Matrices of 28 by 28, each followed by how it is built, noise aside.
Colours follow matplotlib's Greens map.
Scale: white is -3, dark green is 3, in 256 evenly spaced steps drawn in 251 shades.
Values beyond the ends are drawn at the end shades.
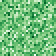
repeating rows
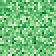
repeating columns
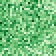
smooth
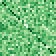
diagonal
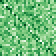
diagonal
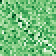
banded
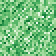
Hankel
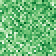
Toeplitz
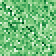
diagonal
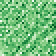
Hankel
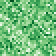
Toeplitz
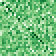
diagonal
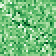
banded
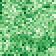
smooth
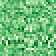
low rank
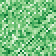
Hankel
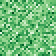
Hankel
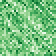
Toeplitz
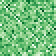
Toeplitz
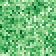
smooth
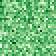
repeating columns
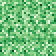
repeating columns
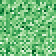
repeating columns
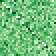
diagonal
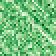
Toeplitz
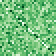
diagonal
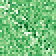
banded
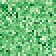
banded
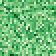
diagonal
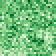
smooth
